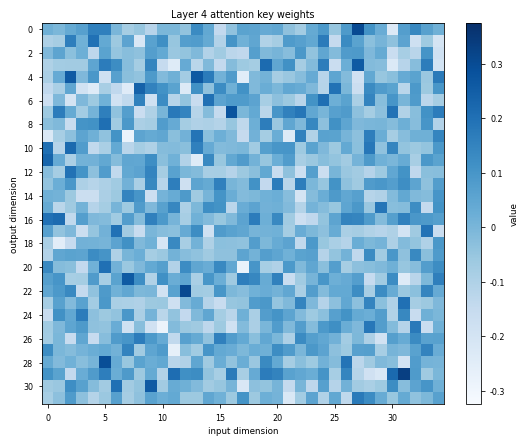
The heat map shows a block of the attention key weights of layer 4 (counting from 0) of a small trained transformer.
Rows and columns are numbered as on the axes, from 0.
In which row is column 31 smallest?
21
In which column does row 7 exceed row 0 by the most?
30
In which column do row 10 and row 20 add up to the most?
0
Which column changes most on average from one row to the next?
2
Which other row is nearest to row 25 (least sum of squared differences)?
19
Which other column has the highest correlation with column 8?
15
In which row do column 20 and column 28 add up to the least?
12
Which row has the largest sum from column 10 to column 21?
29
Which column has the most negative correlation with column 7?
28
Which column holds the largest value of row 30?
9
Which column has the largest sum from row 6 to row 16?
34
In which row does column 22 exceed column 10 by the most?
25
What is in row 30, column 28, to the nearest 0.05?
-0.1
